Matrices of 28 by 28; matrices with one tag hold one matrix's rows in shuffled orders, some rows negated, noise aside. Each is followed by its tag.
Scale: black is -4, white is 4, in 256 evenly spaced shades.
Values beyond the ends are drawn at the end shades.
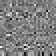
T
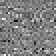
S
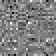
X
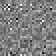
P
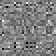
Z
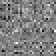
S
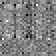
Z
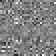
S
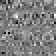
S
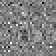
P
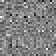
T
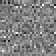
S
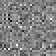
P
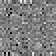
P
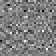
T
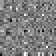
T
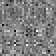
Z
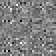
P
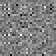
P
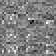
X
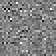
P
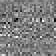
S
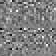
T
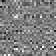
S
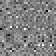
T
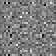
P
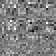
X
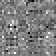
X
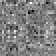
X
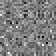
T
